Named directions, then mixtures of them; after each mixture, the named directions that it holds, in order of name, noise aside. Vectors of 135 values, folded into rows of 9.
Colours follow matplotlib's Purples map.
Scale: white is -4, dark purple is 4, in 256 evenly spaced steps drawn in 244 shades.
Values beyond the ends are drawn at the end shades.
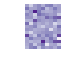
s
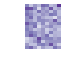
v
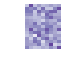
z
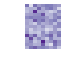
s, z.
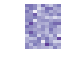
s, v.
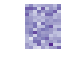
v, z.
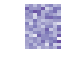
s, z.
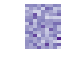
s, z.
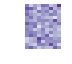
v.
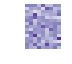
s, z.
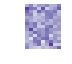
v, z.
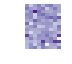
s.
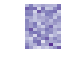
v, z.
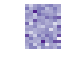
s.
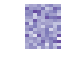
s, z.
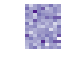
s.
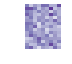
v.
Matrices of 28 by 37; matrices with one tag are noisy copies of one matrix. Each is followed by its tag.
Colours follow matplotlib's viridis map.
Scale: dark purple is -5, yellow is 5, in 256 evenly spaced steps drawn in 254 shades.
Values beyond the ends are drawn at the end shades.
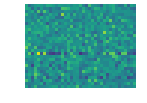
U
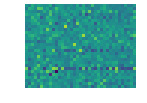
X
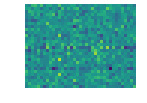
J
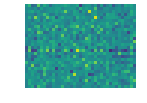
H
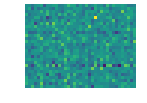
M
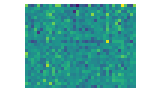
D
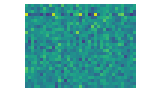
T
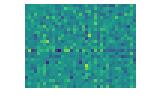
H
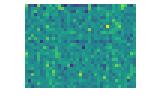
D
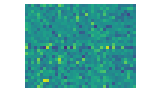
J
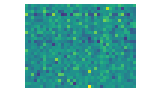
T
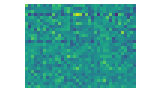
T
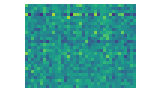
T
